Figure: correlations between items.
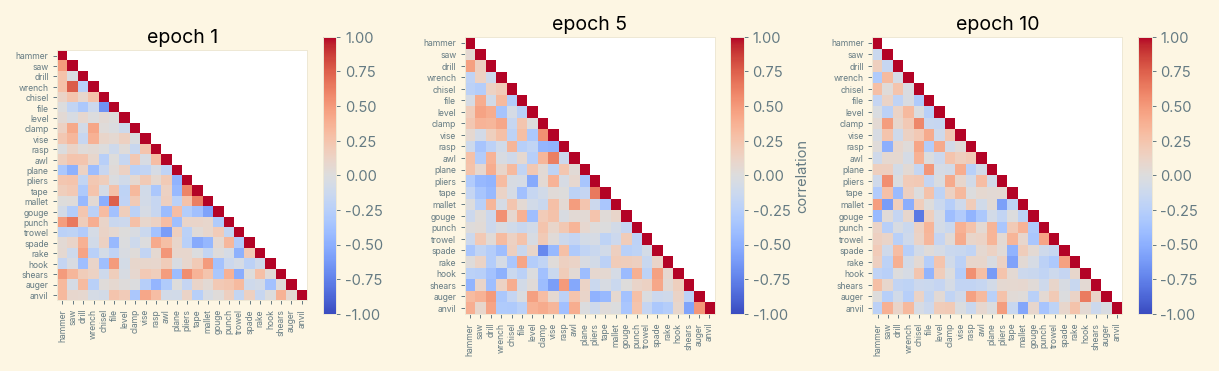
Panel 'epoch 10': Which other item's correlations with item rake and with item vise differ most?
tape
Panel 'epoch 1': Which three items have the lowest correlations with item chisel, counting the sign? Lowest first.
file, mallet, hook
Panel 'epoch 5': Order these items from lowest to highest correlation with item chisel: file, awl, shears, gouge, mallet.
file, awl, gouge, mallet, shears
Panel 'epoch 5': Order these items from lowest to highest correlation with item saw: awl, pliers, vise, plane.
pliers, awl, vise, plane
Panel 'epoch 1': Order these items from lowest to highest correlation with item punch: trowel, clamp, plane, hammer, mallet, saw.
plane, trowel, mallet, clamp, hammer, saw
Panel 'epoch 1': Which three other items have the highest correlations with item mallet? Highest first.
file, tape, hook
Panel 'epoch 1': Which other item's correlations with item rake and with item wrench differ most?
saw
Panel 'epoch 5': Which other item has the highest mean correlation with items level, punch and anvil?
auger
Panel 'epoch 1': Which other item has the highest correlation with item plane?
gouge
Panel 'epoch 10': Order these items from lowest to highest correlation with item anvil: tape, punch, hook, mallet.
mallet, punch, tape, hook
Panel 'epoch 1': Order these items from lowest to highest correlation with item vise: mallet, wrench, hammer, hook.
mallet, hook, hammer, wrench
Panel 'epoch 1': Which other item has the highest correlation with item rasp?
spade
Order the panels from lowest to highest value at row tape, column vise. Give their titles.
epoch 1, epoch 5, epoch 10
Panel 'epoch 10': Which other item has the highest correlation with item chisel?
clamp
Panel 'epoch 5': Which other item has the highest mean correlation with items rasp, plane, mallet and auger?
drill
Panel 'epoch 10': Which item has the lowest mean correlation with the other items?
gouge
